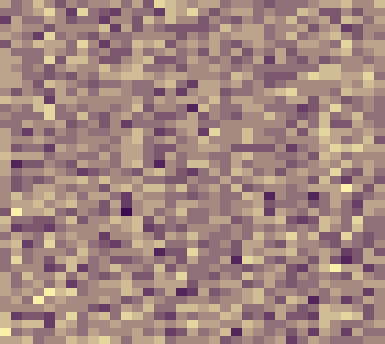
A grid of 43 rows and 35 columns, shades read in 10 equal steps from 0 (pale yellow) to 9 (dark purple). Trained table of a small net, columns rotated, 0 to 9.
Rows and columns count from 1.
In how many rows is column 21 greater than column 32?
20
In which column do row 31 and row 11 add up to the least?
5
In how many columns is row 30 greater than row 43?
15
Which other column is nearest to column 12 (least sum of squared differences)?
33
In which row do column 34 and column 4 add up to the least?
38
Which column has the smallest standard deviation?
9
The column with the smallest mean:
30
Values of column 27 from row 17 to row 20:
3 4 7 5
